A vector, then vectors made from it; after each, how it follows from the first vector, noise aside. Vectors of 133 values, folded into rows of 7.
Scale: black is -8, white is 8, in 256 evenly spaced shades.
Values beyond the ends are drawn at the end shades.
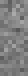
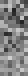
negated, scaled up.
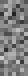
negated, scaled up.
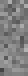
wrapped around.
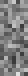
reversed, negated, scaled up.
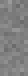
negated, shrunk.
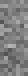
reversed, negated.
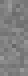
negated, shrunk.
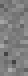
wrapped around, negated, partly zeroed.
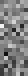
reversed, negated, scaled up.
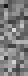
reversed, scaled up.
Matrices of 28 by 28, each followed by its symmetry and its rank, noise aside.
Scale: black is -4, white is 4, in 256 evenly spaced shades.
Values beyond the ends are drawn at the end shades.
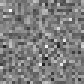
symmetric, rank seven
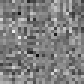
no symmetry, rank five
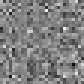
no symmetry, rank five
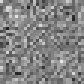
symmetric, rank seven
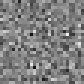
antisymmetric, rank six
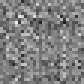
no symmetry, rank six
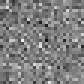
no symmetry, rank six
